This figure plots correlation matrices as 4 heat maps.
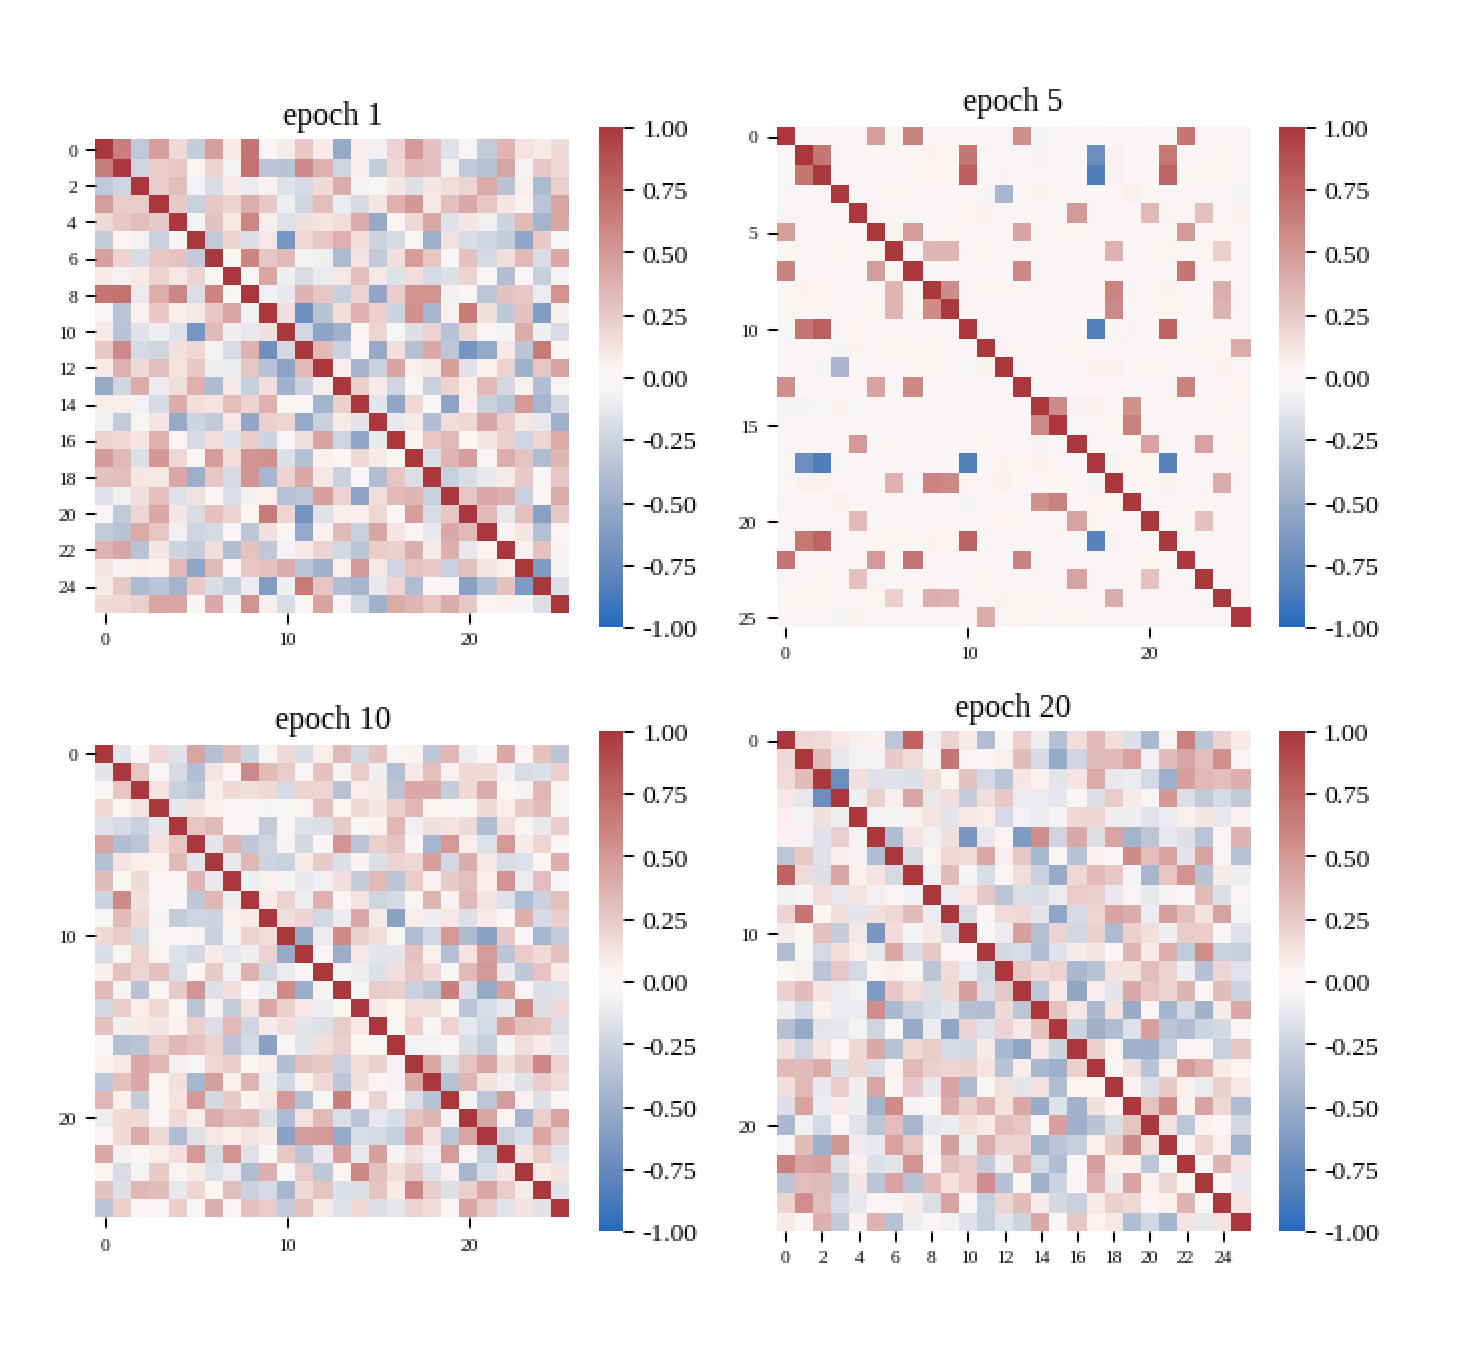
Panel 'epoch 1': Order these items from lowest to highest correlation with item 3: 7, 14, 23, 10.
14, 10, 23, 7
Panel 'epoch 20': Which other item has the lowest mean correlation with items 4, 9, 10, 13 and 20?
5
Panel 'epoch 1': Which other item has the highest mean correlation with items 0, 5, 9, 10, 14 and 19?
17
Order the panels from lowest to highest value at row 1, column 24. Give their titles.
epoch 10, epoch 5, epoch 1, epoch 20
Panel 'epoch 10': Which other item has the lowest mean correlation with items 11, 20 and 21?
10
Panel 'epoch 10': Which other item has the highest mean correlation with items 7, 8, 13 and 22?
19
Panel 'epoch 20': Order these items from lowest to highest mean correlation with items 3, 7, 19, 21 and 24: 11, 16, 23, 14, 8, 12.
14, 16, 8, 23, 11, 12
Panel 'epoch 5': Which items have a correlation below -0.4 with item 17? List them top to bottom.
1, 2, 10, 21
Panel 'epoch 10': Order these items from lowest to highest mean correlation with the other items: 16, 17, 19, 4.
16, 4, 19, 17
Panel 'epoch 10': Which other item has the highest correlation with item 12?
21
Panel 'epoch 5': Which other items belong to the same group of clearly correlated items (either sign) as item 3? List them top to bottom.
12
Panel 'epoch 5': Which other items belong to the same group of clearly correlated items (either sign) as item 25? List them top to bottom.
11
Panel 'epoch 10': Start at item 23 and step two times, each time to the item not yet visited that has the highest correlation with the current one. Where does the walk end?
9
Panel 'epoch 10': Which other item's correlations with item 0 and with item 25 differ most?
6
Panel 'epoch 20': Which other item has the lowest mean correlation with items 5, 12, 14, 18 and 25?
10
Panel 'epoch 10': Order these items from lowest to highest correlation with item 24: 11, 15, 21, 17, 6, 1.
1, 6, 11, 15, 21, 17
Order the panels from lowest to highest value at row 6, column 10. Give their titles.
epoch 10, epoch 5, epoch 20, epoch 1
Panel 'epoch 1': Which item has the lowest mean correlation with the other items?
24
